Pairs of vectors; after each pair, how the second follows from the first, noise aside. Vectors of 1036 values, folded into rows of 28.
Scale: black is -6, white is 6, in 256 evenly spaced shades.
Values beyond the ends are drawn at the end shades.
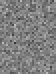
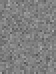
reversed, shrunk.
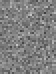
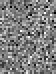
negated, scaled up.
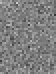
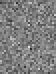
negated.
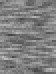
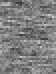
reversed.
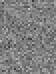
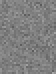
reversed, shrunk.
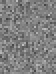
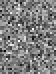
reversed, scaled up.
